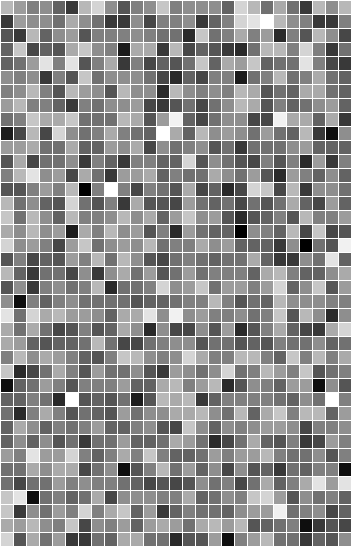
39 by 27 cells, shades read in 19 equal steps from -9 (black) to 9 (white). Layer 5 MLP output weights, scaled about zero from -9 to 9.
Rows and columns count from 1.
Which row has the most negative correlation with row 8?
10
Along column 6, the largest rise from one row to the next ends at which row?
29
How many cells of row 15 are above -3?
18
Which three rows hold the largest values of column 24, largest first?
5, 4, 27
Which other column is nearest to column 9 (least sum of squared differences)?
23
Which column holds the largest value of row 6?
7
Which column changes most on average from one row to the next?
6
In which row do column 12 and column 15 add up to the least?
24
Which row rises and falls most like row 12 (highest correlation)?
31
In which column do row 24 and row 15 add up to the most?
1
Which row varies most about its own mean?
14
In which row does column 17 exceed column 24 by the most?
38
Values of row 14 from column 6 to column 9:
4 -9 0 9
